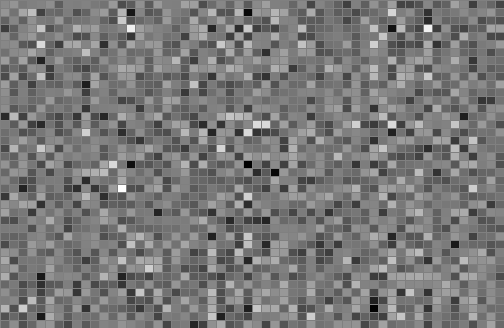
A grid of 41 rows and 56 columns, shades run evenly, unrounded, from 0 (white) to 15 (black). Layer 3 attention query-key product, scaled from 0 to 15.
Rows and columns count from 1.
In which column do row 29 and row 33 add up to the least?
14
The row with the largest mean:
23
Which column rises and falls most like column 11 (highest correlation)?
9
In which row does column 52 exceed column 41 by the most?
15
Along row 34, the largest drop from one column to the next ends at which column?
24
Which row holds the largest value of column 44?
4
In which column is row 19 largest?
48
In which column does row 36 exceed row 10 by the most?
5
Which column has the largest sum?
36
